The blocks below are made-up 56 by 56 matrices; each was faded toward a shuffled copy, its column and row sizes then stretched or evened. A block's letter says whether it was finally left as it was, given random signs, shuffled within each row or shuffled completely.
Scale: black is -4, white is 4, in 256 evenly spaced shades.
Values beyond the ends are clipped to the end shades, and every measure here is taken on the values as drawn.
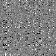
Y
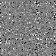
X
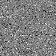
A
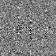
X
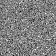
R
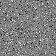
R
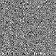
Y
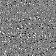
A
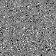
A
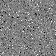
R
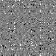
Y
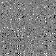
Y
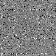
A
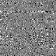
Y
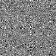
X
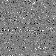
A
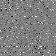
A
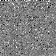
A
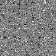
X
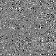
Y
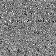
A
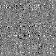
Y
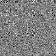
X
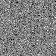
R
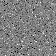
R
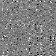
Y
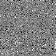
X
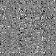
Y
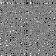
Y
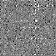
X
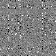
X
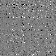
X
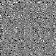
Y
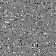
A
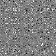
Y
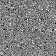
A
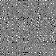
Y
